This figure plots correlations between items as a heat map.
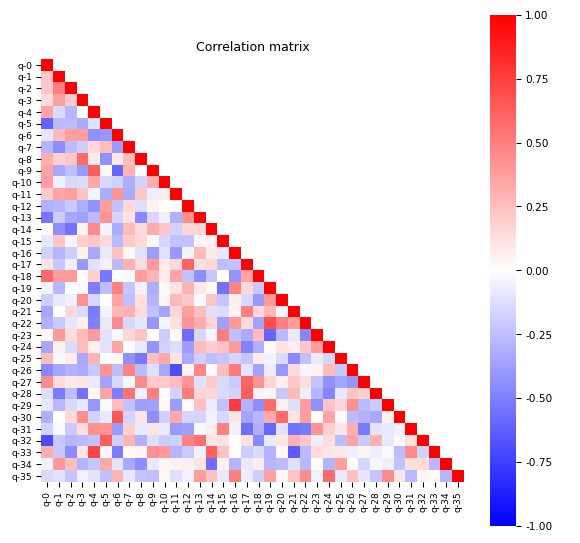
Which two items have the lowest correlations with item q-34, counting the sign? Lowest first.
q-14, q-8
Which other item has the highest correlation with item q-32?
q-5
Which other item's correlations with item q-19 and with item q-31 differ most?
q-22
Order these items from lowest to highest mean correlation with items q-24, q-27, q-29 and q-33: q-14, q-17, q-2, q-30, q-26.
q-2, q-17, q-30, q-26, q-14
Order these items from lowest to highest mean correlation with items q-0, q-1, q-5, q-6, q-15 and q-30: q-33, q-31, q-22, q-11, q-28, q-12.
q-28, q-12, q-33, q-22, q-31, q-11
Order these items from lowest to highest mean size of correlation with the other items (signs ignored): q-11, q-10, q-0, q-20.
q-10, q-20, q-11, q-0
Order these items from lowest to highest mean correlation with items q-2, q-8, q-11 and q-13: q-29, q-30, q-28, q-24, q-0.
q-29, q-28, q-24, q-0, q-30
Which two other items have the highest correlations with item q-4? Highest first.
q-33, q-9
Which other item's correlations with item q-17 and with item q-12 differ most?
q-18
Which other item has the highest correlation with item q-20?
q-30
